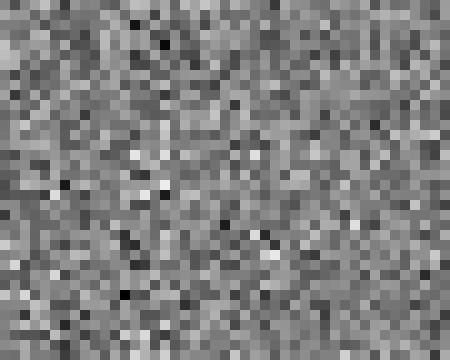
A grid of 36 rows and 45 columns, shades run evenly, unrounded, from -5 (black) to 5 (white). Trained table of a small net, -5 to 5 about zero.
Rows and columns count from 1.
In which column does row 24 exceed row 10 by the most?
17
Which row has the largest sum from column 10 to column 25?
1
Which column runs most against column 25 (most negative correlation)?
9
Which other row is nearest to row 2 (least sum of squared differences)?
35
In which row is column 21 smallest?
3
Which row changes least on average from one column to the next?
22
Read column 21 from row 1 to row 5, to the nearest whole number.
3 -1 -2 2 0
